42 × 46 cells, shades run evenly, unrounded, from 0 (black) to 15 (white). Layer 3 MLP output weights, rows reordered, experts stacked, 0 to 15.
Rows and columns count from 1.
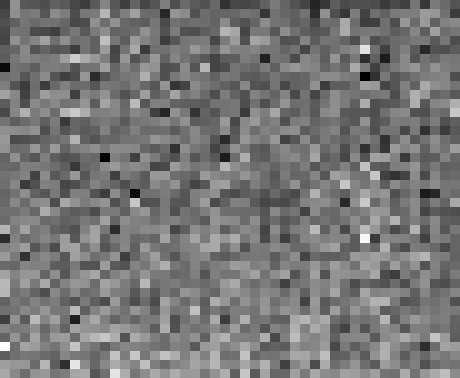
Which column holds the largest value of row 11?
42
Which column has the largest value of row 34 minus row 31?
39
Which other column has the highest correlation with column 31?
33
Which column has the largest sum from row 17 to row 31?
37
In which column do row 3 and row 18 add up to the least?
11
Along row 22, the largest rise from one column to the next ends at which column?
15
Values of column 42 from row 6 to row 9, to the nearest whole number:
5 5 9 7
